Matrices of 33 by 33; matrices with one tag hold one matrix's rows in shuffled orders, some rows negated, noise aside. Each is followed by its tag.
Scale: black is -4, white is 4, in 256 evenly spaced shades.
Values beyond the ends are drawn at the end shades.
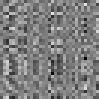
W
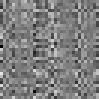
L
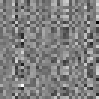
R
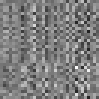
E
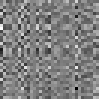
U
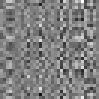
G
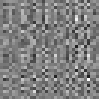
E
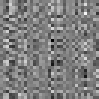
W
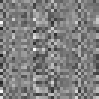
L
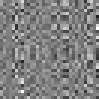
R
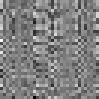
L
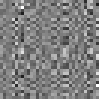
R
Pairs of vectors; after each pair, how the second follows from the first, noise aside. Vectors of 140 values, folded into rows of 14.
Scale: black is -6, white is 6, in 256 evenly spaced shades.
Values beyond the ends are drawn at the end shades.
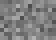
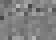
partly zeroed.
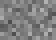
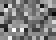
reversed, scaled up.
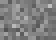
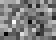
reversed, negated, scaled up.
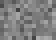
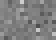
reversed, negated, partly zeroed.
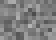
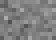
wrapped around, partly zeroed.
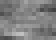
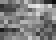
reversed, scaled up.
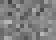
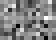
reversed, scaled up.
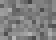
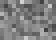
reversed, negated.
